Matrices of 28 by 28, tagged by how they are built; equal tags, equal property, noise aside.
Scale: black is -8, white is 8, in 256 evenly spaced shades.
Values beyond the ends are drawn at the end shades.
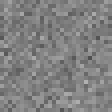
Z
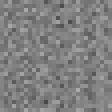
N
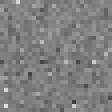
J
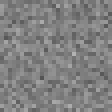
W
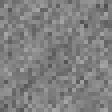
Z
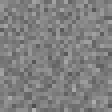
W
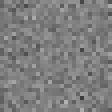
N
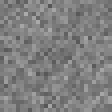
Z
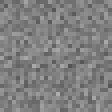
W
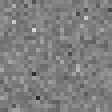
J
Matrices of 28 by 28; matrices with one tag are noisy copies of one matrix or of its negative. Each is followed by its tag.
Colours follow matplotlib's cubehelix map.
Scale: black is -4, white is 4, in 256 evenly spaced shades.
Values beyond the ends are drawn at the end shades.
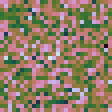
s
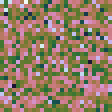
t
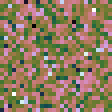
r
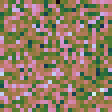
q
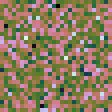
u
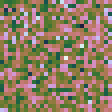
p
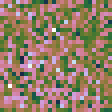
p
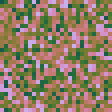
q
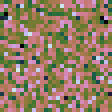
u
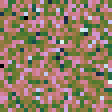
q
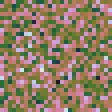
t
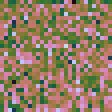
t
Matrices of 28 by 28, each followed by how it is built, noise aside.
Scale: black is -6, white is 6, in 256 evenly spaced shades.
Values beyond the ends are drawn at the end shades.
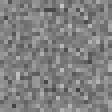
repeating rows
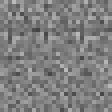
repeating columns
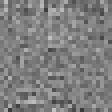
low rank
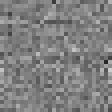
low rank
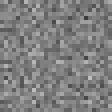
repeating rows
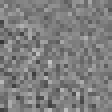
lower triangular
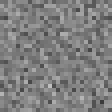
repeating columns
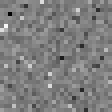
sparse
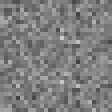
repeating rows
